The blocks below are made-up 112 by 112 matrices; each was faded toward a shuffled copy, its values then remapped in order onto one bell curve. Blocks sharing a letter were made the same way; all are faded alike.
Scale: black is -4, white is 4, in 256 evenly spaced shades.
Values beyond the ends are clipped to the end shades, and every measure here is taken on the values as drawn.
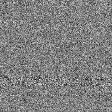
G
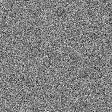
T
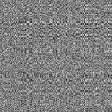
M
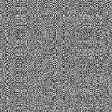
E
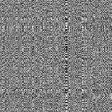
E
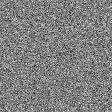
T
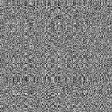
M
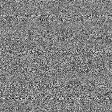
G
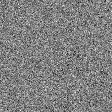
T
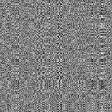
E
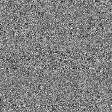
G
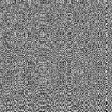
E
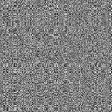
M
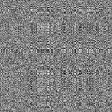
M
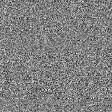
G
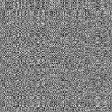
M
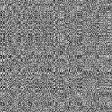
M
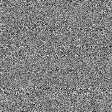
G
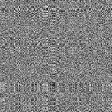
M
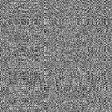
M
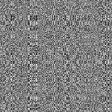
E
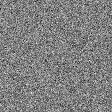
T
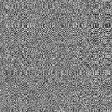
M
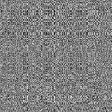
E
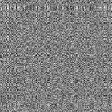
M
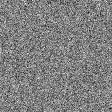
T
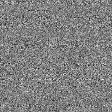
G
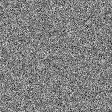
T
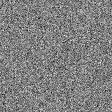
T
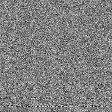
G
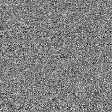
G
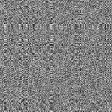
M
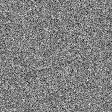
T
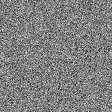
T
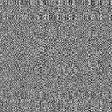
M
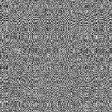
E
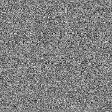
G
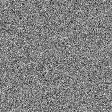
T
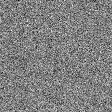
T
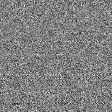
G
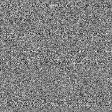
G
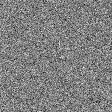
T
